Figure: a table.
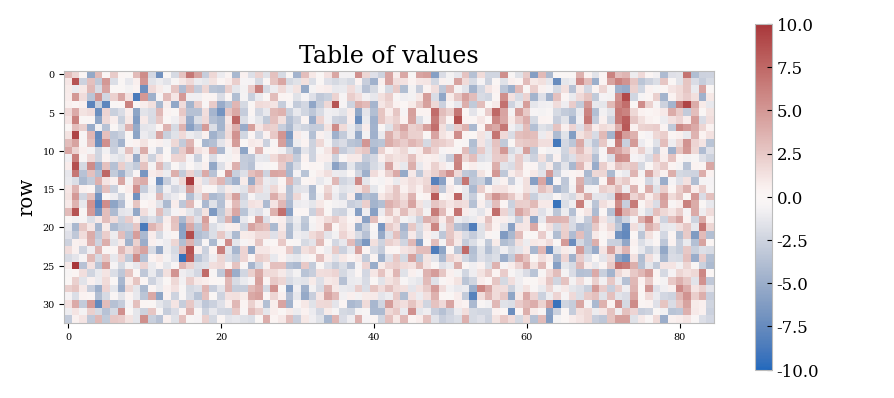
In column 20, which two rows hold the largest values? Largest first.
23, 14
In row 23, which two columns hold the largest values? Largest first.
16, 52
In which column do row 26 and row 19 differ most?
72
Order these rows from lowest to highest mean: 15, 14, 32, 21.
21, 14, 32, 15
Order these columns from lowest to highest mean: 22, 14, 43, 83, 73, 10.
10, 14, 22, 83, 73, 43
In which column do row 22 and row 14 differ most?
48
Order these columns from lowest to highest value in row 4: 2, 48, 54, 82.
2, 48, 54, 82
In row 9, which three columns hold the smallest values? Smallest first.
64, 4, 29
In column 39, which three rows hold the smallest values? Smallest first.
22, 19, 13
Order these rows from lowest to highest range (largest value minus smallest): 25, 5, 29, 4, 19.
19, 29, 5, 25, 4
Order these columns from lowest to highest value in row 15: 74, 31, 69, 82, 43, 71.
31, 69, 82, 71, 43, 74
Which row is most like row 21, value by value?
24
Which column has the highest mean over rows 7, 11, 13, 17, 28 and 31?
1
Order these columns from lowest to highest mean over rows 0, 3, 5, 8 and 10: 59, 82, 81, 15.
59, 82, 81, 15
